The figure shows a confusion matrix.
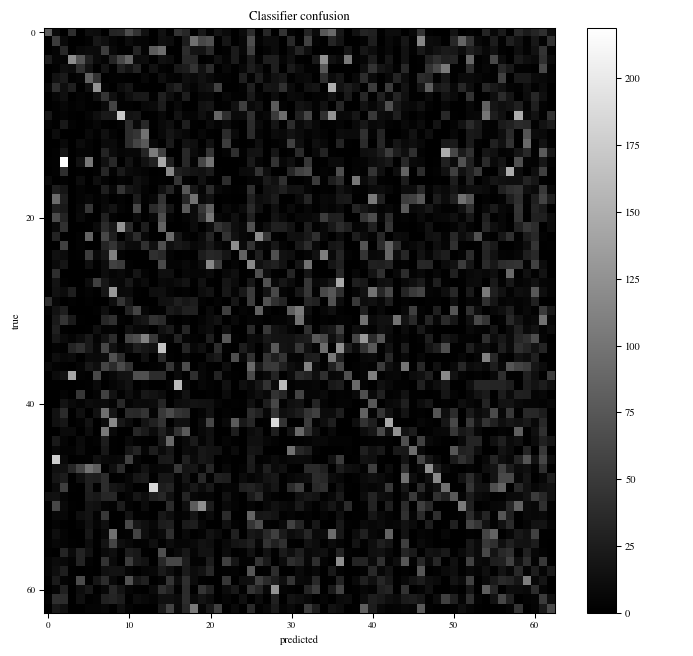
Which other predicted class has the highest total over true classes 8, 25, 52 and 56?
54
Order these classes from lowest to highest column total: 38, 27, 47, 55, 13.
38, 47, 13, 27, 55
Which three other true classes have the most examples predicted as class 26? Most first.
22, 30, 53
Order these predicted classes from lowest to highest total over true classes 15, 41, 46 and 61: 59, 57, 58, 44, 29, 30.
29, 58, 30, 59, 44, 57
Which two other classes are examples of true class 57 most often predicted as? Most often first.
36, 44
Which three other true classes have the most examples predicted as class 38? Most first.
16, 33, 29
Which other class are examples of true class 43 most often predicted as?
7
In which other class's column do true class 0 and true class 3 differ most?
37
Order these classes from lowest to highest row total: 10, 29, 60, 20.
10, 29, 20, 60
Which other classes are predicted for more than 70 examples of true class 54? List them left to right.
8, 35, 42, 55
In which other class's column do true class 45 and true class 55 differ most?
30
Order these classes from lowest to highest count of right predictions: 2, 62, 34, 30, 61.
2, 61, 62, 30, 34
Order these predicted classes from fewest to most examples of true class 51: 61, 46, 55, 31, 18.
55, 31, 61, 46, 18
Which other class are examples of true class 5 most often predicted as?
56
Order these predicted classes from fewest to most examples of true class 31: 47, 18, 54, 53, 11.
18, 11, 47, 54, 53
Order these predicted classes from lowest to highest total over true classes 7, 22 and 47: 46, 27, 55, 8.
46, 55, 8, 27
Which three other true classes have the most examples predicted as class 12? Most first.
33, 11, 37
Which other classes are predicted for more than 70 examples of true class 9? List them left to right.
21, 29, 35, 54, 58
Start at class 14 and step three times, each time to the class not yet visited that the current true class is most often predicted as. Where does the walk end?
49
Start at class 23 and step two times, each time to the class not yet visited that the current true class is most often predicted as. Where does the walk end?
28
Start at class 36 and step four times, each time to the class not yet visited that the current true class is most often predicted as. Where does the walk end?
35
